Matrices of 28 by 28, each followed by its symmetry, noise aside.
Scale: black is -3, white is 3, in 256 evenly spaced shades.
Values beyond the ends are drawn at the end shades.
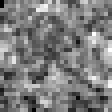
no symmetry.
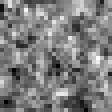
no symmetry.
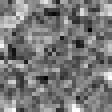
symmetric.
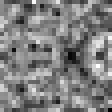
mirrored top to bottom.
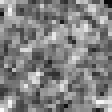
symmetric across the other diagonal.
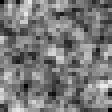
symmetric across the other diagonal.
